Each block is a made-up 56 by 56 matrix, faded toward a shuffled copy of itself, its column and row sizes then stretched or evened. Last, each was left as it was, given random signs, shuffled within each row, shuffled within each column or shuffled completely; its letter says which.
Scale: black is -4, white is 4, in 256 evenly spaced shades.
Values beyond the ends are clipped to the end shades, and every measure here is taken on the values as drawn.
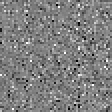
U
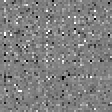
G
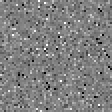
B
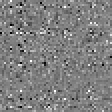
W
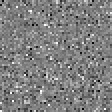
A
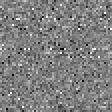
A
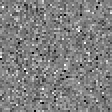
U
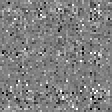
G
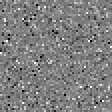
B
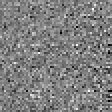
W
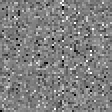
U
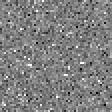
B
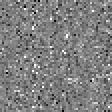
U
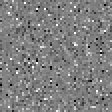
U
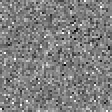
B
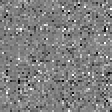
W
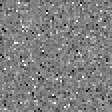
B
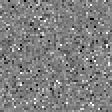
B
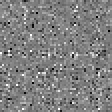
G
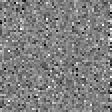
U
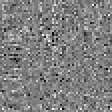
W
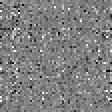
G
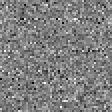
A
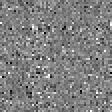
G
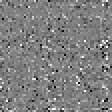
W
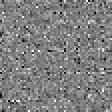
W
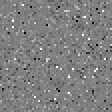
B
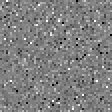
B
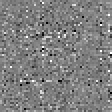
G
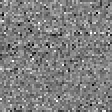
A
